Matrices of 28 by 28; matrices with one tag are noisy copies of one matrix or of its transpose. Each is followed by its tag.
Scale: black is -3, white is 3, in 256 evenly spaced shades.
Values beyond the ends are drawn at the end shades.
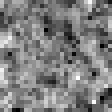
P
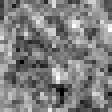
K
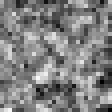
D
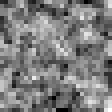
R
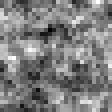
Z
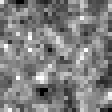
D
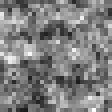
Z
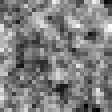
K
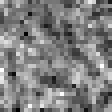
P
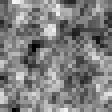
Z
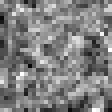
D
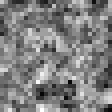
D
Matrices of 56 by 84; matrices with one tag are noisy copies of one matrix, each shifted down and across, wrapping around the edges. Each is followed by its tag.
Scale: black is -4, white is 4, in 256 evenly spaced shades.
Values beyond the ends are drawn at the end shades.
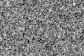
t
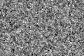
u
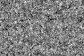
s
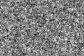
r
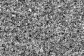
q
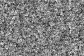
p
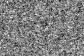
p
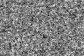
p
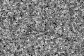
p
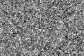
u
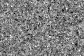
u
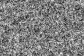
s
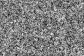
q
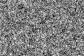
s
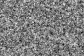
q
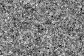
s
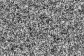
s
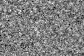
t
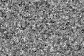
t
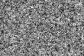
q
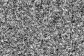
p
